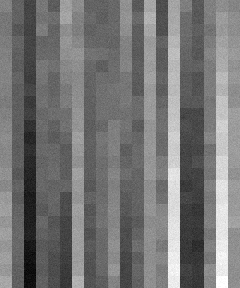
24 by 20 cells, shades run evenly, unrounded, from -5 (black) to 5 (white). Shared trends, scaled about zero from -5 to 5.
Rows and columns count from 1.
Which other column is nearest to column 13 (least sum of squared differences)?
20
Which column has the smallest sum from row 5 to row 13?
3
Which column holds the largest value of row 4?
15
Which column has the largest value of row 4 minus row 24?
6
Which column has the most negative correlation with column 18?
5
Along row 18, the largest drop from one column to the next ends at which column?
16
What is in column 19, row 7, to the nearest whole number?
2
